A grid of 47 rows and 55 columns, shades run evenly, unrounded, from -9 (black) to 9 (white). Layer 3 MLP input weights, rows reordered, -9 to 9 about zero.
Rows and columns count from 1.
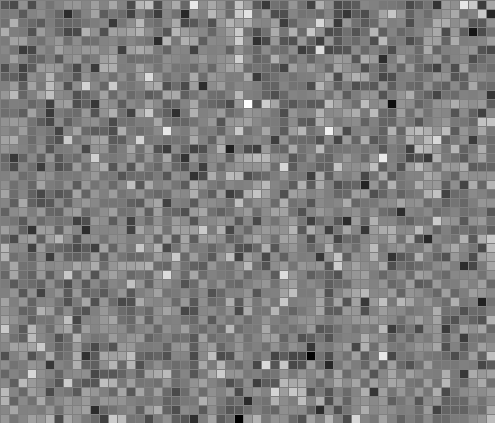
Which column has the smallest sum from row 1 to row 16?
32
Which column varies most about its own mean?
27
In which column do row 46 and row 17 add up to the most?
48
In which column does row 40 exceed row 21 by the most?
43
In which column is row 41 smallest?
37
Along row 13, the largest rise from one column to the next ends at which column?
16
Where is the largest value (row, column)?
12, 28
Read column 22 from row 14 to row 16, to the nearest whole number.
-1 2 3
